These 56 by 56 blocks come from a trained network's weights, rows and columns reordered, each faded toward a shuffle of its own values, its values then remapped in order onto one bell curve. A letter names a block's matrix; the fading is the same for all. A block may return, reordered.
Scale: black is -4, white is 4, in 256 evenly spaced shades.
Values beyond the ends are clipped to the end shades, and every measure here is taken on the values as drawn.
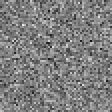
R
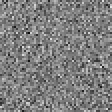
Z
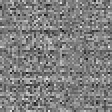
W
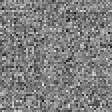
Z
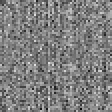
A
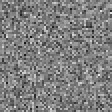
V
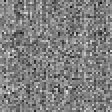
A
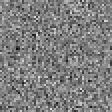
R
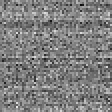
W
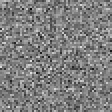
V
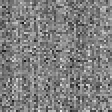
A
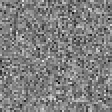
R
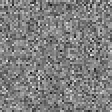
V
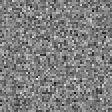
Z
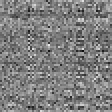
W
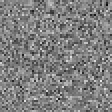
Z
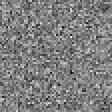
R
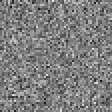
V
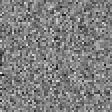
V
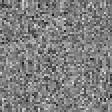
R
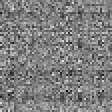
W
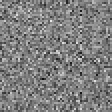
R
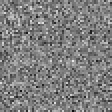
Z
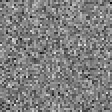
Z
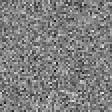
R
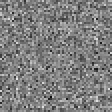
V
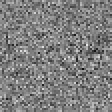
Z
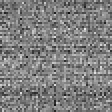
W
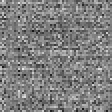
W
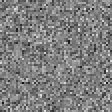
V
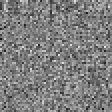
Z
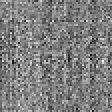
A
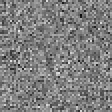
Z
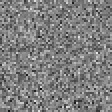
V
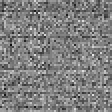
W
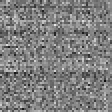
W
